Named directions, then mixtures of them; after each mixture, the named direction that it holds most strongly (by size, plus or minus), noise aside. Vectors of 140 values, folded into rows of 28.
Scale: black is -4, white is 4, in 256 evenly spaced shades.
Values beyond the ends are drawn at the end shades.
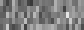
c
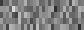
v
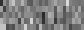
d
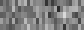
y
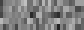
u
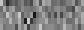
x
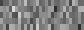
v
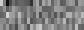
x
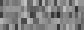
u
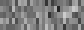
y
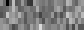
c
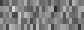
v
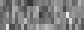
c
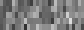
c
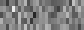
v
